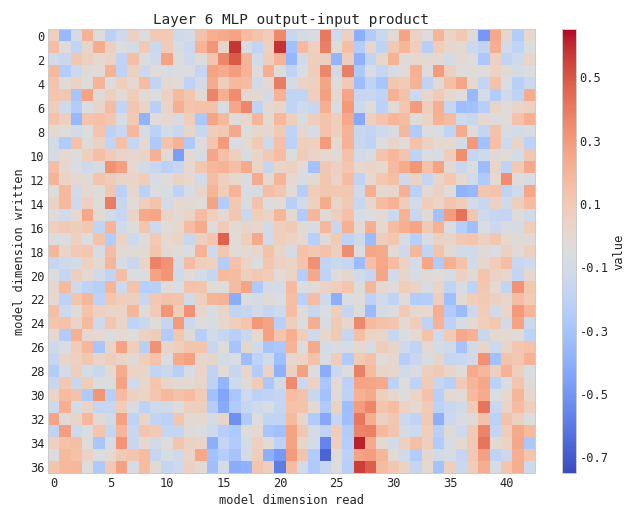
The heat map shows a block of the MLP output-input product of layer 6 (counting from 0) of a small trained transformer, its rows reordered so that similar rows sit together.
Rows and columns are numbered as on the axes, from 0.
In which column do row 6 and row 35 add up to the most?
13
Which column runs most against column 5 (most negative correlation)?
37
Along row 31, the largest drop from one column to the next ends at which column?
39
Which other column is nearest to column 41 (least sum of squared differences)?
21
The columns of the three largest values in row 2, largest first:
16, 15, 10
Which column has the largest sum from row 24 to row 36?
27
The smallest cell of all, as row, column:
35, 24
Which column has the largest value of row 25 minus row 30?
19
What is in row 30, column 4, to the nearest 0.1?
0.3
